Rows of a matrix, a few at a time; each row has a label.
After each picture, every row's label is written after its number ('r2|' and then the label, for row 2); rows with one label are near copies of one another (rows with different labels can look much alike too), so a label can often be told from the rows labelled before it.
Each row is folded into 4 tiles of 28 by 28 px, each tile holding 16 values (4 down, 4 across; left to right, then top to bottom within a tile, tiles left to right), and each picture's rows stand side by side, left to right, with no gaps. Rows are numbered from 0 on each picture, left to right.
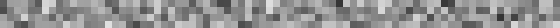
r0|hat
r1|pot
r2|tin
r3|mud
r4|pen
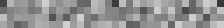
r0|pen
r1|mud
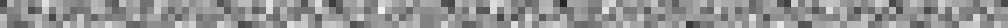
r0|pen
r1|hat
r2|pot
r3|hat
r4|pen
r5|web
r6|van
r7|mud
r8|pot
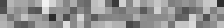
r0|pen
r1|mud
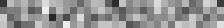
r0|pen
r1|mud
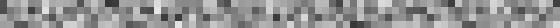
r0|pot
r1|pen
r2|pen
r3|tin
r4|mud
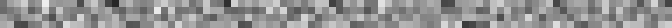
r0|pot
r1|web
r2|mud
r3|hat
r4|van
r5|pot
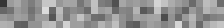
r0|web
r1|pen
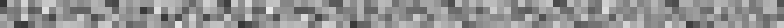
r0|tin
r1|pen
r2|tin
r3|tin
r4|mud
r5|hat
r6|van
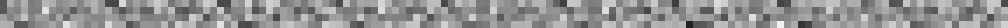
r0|hat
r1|mud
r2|tin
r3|mud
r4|hat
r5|web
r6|van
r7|van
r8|mud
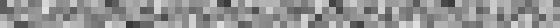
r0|hat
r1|van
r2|mud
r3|pot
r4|pen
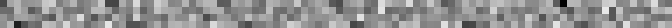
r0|van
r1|tin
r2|hat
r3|hat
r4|van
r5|web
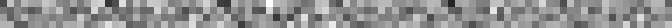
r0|mud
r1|mud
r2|pen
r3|mud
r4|web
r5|pen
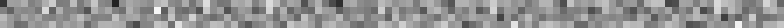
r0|web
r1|web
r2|pot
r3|web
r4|pen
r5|mud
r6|pen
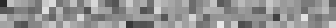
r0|web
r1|van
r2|van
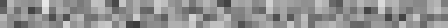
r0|pen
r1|tin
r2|pen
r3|pen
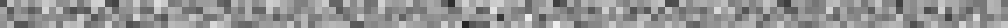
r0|mud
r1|tin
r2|pen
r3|hat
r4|van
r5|mud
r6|mud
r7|web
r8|pen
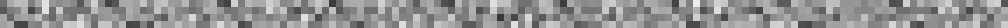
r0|pot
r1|van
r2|mud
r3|pot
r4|pen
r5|web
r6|tin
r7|van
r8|mud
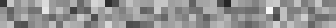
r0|mud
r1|van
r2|web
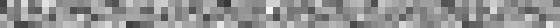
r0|tin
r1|van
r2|web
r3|hat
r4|tin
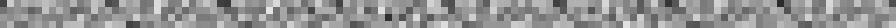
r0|mud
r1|hat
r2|web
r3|pen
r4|hat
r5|pot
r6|hat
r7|hat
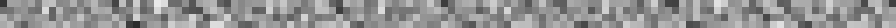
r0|web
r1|tin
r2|pen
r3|hat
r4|pot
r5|pot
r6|tin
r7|pot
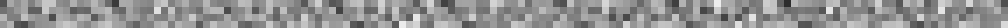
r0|tin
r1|web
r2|pot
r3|pot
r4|hat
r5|pen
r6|pen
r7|web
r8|hat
